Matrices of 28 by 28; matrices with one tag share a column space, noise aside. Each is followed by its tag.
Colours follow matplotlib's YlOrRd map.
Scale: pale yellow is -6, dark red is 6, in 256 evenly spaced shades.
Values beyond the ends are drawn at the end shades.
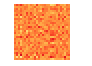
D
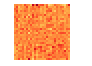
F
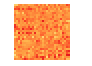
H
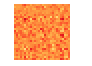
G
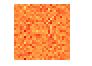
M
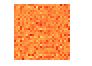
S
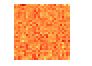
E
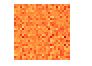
S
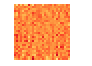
E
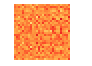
M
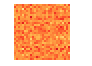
M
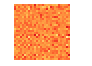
S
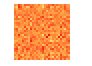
S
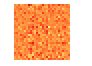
D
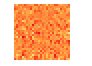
H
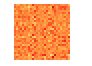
S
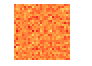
M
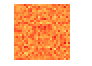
M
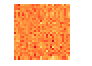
E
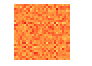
M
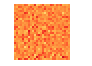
D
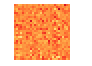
H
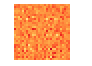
G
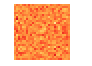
M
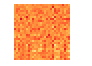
G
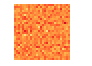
M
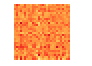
E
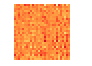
E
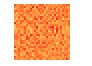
M
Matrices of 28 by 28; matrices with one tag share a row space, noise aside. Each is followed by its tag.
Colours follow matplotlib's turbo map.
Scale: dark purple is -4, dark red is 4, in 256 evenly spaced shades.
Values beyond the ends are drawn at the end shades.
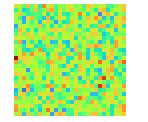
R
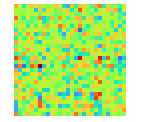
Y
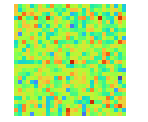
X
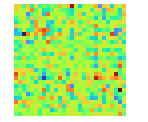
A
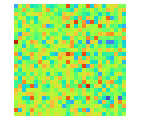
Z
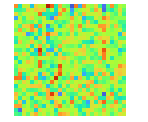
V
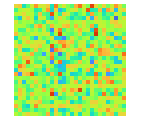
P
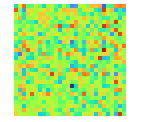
X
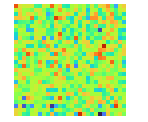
R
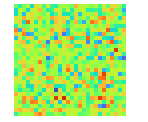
R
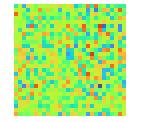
Z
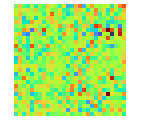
Z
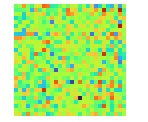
A
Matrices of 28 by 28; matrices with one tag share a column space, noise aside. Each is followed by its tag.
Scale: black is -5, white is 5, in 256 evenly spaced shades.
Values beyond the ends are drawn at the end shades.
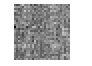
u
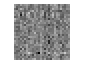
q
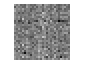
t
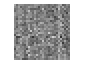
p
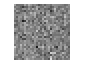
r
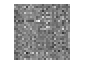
t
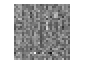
q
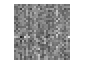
p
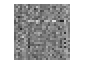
t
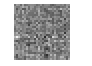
p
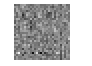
q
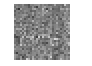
p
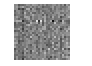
t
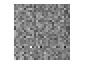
r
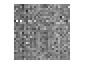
t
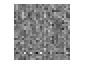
q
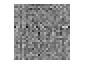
u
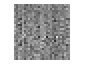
p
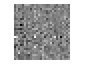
p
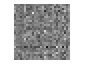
r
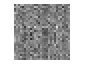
u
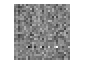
r
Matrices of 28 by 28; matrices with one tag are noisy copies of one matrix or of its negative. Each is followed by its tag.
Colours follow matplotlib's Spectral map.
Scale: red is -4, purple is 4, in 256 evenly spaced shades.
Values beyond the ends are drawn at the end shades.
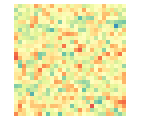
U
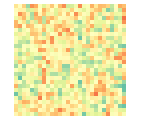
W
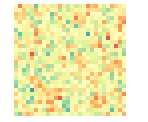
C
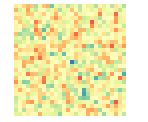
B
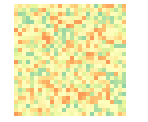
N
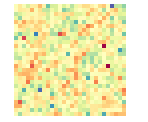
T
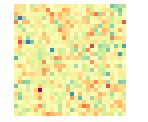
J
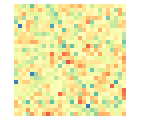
B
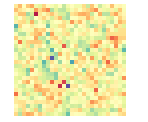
C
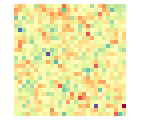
J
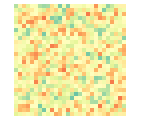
N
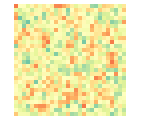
N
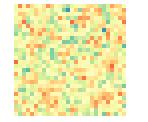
C
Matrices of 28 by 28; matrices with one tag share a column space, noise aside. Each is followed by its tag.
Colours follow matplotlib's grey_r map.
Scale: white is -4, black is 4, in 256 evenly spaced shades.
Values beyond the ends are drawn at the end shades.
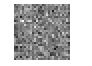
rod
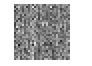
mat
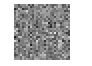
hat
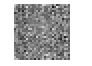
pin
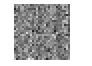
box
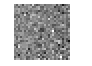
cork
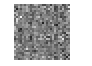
pin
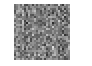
rod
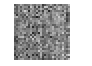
pin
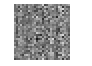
pin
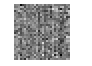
pin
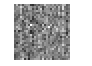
box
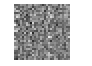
hat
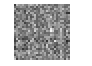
cork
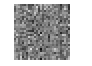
box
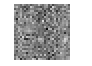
pin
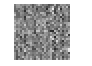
box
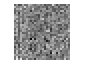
cork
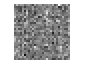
rod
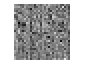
hat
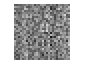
hat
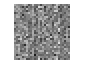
pin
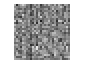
rod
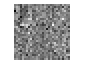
mat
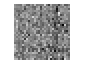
box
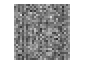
pin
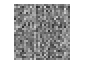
mat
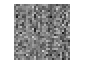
hat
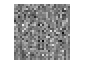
hat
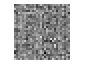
cork
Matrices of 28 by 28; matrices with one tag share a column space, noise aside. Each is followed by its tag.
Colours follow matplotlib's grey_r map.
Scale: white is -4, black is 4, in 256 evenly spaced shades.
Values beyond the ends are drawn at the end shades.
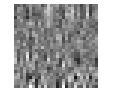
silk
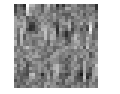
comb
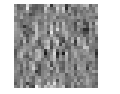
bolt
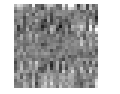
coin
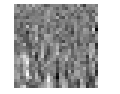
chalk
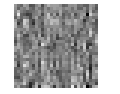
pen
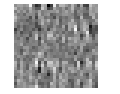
coin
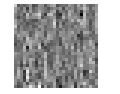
pen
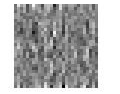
bolt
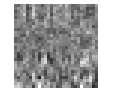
silk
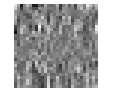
coin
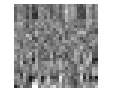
silk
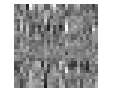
coin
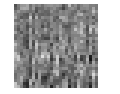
chalk
